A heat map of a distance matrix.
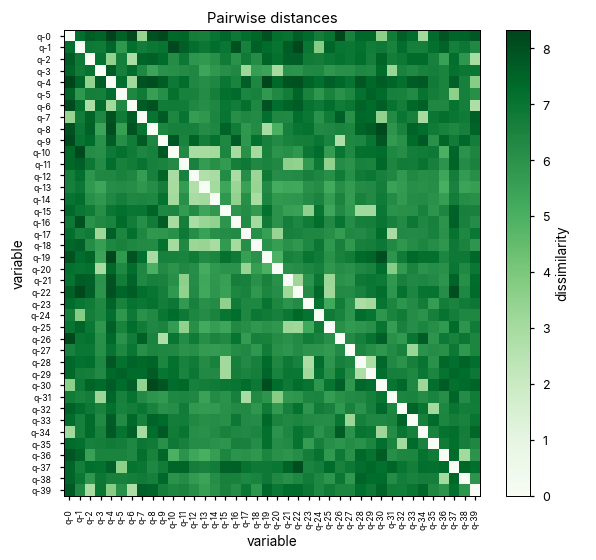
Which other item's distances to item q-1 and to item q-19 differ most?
q-8
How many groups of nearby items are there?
13
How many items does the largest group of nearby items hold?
6
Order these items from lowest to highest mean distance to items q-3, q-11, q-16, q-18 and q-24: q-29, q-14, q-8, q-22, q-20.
q-14, q-20, q-22, q-8, q-29
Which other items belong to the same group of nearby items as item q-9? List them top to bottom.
q-26
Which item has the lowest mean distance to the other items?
q-13
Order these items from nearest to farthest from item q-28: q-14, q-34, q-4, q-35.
q-35, q-14, q-34, q-4
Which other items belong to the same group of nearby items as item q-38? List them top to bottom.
q-36
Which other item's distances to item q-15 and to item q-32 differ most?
q-29
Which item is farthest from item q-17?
q-4
